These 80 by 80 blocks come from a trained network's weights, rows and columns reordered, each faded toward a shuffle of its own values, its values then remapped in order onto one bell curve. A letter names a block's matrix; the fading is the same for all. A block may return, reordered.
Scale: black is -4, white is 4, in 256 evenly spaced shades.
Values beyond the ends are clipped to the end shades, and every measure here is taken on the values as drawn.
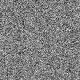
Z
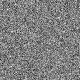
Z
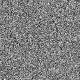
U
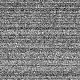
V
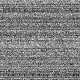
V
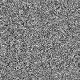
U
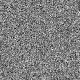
Z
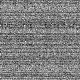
V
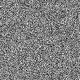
Z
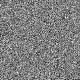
U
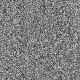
Z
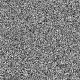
U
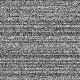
V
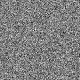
Z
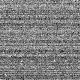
V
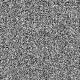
U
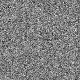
U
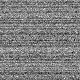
V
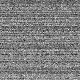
V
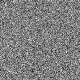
Z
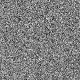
U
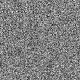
U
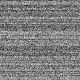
V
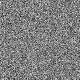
Z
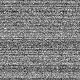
V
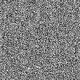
Z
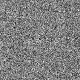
U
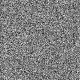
U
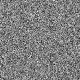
Z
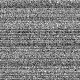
V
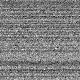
V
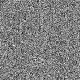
Z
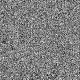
U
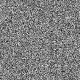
U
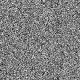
Z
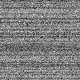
V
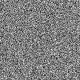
Z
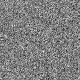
Z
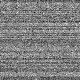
V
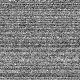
V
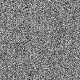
U
